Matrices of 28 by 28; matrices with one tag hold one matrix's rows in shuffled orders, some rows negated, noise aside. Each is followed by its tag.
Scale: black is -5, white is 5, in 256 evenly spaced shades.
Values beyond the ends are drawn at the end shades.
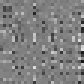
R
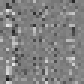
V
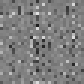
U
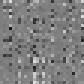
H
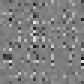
H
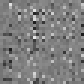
H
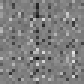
U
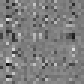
V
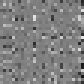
R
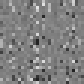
U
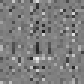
U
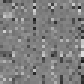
R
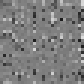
R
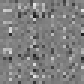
H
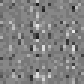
U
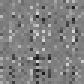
U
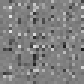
H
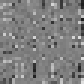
R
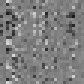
V
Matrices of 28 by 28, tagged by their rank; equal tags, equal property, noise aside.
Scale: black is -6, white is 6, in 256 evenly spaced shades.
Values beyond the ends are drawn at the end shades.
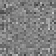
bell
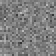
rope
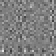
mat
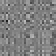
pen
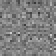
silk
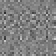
pen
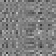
silk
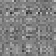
silk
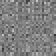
mat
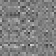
mat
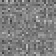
rope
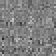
rope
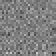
mat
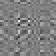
pen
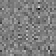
mat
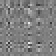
pen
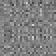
silk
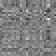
pen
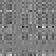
pen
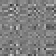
silk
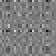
pen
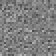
bell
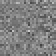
mat
